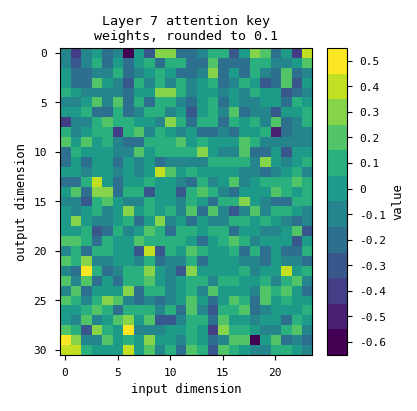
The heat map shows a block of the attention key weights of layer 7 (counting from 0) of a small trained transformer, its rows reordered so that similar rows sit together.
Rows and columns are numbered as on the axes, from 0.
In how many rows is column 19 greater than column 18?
13
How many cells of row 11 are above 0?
6
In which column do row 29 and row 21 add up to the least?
18
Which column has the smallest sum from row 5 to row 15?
21
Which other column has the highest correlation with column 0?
1
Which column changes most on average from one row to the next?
3
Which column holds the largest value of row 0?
23
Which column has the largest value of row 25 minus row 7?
0
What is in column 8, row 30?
0.2
